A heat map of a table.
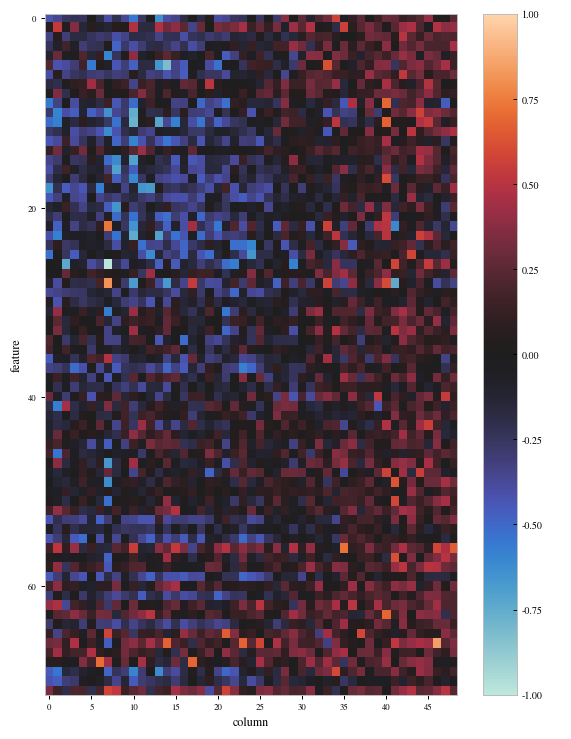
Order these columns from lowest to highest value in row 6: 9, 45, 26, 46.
9, 26, 45, 46
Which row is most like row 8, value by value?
14
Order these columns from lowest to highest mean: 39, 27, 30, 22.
22, 27, 30, 39
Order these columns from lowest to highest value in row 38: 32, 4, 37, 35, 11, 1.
37, 4, 11, 1, 32, 35
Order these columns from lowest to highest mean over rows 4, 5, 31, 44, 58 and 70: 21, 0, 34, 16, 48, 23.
21, 16, 0, 23, 48, 34
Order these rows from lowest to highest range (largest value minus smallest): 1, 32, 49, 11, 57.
32, 1, 57, 49, 11
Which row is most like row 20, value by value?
16
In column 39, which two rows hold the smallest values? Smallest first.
41, 10
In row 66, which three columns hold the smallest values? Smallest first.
7, 33, 17
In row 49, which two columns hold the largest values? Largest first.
41, 47
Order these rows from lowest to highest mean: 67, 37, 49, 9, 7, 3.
37, 9, 3, 49, 7, 67
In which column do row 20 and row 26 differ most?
2
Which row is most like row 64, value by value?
61
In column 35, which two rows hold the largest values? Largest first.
56, 1
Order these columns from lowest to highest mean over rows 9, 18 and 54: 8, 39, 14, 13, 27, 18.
18, 8, 14, 27, 13, 39
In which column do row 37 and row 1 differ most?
23
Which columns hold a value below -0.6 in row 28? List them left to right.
10, 14, 41
